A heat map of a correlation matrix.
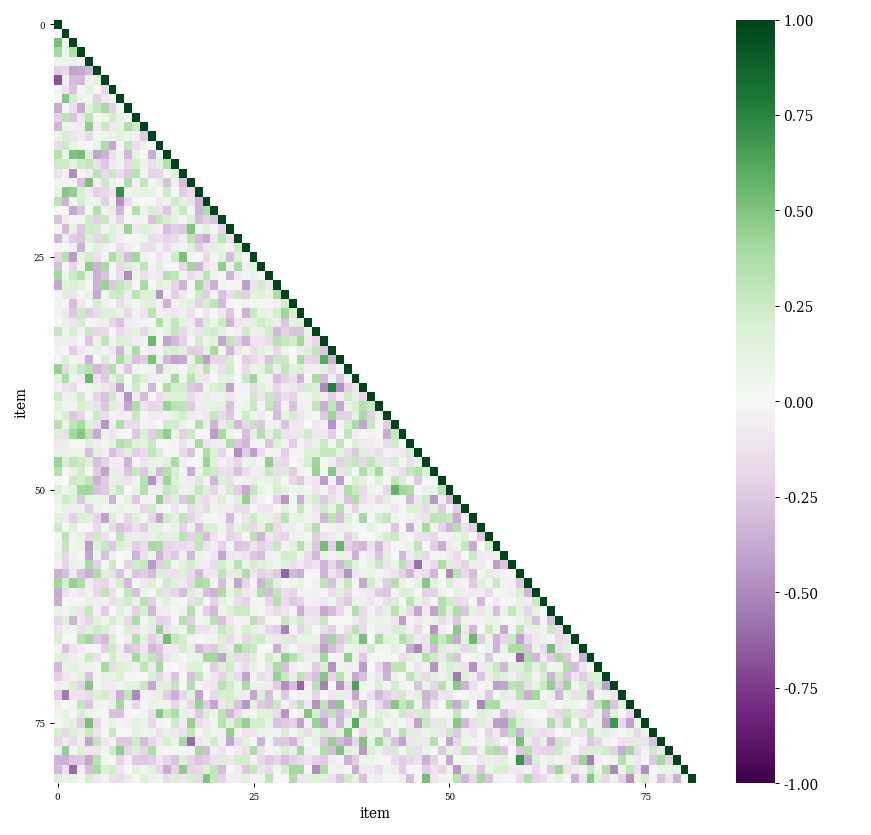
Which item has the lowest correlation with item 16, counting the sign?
2
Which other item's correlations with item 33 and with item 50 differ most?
73
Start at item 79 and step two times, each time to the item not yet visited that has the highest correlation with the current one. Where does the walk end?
77
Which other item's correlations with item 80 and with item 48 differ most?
33
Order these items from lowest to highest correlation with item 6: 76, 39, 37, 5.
37, 39, 76, 5
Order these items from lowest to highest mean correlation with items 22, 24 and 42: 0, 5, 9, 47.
47, 0, 9, 5
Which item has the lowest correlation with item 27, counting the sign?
9
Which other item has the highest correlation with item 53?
66
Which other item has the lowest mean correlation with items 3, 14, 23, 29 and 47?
5
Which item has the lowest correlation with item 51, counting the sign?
70
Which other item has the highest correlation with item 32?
74
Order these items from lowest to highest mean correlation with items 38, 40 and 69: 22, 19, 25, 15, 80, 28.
80, 28, 19, 22, 15, 25
